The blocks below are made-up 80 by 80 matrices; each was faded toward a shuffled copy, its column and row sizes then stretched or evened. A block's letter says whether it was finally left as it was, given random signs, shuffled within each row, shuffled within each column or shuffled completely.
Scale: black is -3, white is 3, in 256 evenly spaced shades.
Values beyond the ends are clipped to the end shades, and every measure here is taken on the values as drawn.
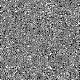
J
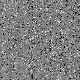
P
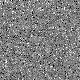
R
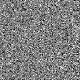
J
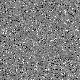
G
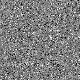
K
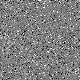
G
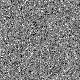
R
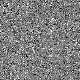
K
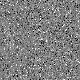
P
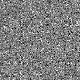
J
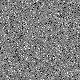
R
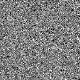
J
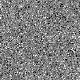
J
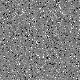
P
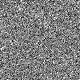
R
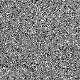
K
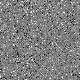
P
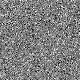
G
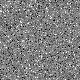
R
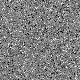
R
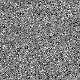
K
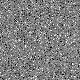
R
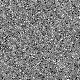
R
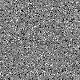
G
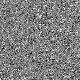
P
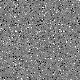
K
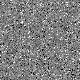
K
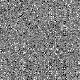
J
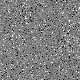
P
